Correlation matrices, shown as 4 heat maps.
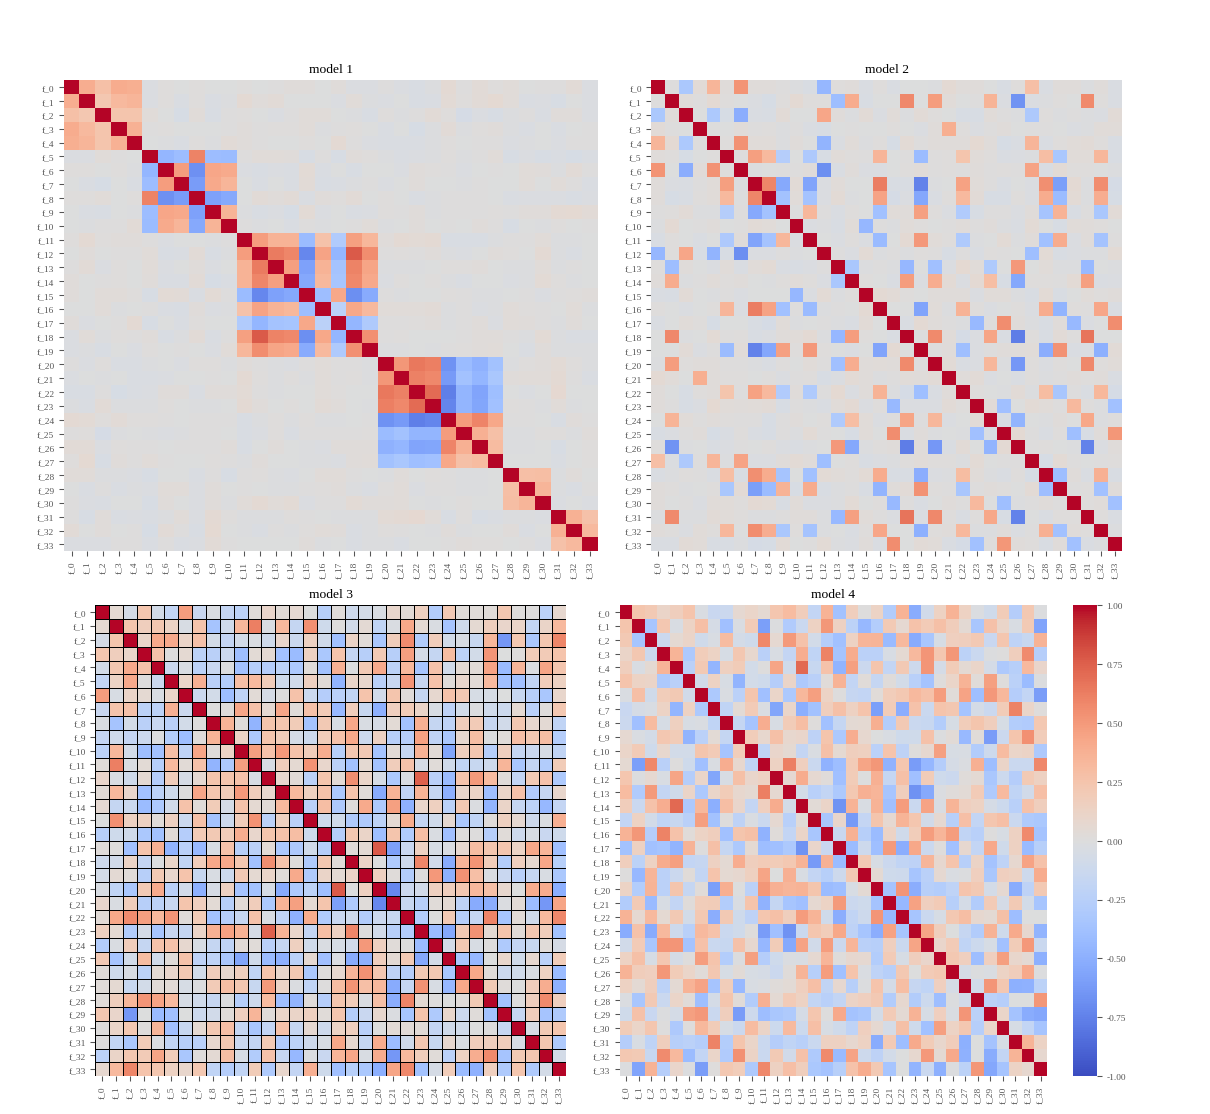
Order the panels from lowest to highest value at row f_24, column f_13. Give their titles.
model 4, model 2, model 3, model 1
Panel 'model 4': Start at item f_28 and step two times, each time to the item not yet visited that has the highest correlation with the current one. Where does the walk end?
f_11
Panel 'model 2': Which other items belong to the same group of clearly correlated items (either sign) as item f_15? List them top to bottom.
f_10
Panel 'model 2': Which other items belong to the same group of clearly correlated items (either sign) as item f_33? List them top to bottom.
f_17, f_23, f_25, f_30
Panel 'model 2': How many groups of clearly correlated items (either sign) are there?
6
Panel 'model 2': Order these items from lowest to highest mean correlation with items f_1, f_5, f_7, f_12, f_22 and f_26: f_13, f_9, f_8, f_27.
f_9, f_27, f_13, f_8
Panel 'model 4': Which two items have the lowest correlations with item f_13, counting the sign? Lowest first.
f_23, f_24
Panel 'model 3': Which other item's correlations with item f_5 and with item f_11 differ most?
f_29
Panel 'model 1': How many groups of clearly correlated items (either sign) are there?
6
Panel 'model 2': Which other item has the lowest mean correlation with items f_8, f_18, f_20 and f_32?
f_26
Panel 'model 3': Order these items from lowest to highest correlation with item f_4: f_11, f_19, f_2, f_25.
f_11, f_25, f_19, f_2
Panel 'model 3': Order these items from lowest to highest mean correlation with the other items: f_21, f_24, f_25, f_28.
f_25, f_21, f_24, f_28
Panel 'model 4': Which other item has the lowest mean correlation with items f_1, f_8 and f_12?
f_7
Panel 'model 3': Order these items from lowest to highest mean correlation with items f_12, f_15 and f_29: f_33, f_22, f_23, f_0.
f_33, f_22, f_0, f_23
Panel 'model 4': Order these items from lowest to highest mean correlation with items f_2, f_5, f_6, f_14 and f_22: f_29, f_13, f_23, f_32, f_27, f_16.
f_23, f_32, f_16, f_13, f_29, f_27
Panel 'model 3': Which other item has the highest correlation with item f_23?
f_12
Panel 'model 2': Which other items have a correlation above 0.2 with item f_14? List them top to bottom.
f_1, f_18, f_20, f_24, f_31
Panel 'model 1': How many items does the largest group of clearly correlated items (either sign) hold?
9
